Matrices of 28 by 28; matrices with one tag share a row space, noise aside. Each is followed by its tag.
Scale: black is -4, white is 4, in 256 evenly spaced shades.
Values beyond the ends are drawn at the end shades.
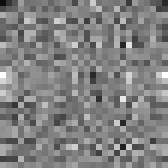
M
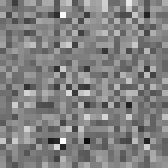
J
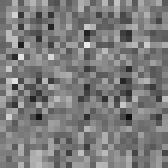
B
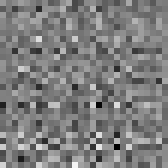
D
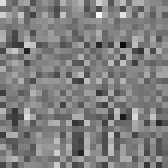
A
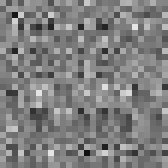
B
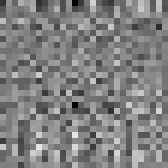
D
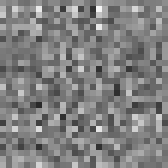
D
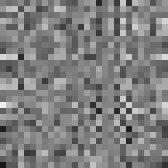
M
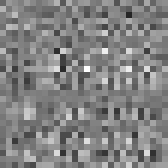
J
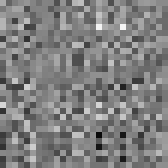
A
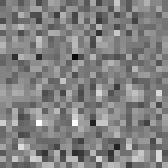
D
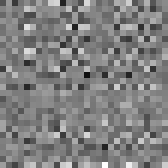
J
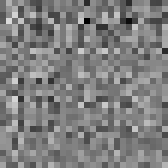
B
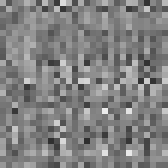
J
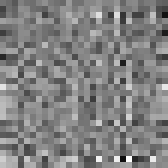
M
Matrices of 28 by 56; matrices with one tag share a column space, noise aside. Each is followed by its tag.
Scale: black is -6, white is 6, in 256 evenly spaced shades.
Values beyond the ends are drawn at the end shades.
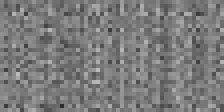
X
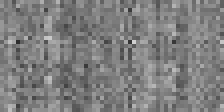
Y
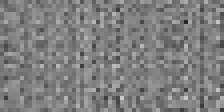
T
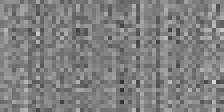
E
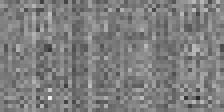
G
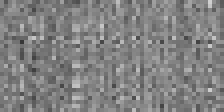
Y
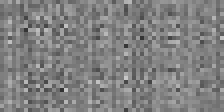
E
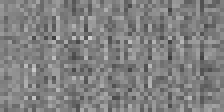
Y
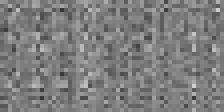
G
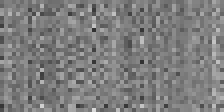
X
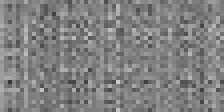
E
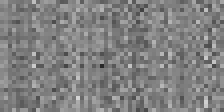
T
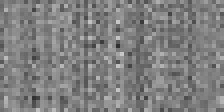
T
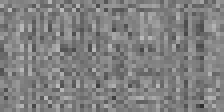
G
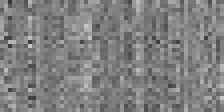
Y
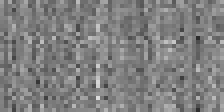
Y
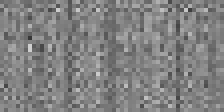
G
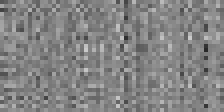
G
